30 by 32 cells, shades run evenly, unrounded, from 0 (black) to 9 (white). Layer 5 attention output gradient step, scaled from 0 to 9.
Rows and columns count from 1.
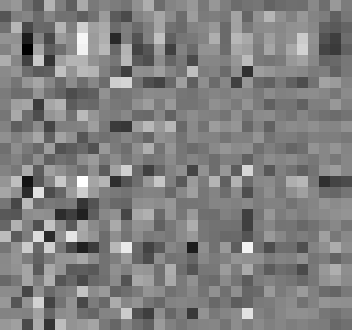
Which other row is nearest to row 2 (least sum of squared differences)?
9
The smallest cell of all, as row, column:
5, 3
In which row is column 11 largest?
8
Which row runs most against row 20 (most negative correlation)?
24
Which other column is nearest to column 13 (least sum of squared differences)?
16
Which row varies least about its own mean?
15
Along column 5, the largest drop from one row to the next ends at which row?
22
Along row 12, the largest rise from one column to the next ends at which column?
13
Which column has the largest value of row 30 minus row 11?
4
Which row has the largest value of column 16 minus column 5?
12
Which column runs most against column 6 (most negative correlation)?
32
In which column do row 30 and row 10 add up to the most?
6
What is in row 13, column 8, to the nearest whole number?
3
